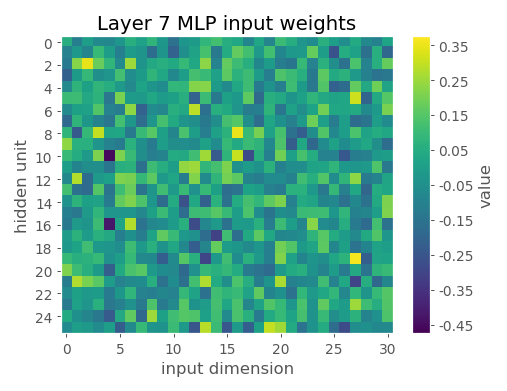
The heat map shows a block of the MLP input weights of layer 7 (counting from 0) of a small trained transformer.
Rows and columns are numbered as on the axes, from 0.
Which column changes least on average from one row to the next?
10
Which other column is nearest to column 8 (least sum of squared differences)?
24
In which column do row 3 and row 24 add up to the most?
8
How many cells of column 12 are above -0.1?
22
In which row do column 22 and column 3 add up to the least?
25
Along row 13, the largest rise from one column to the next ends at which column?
3
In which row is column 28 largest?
23
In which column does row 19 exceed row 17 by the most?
27
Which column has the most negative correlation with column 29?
20
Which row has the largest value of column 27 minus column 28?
19
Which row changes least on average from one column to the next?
0
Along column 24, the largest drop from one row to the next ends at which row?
13
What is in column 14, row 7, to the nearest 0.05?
-0.05
